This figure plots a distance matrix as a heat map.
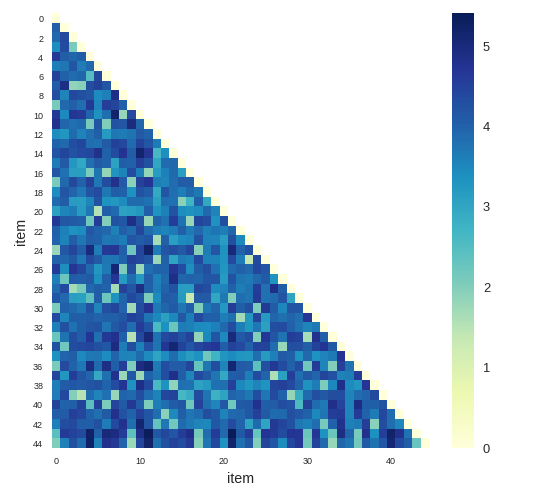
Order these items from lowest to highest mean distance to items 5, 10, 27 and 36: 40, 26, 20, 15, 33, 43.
20, 26, 33, 43, 15, 40
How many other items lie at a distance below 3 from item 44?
8
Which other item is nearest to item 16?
29
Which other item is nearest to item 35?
18
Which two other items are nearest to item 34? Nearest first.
27, 1
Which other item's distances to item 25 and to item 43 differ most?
23
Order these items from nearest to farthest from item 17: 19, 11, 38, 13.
38, 13, 19, 11
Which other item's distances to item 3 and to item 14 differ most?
39
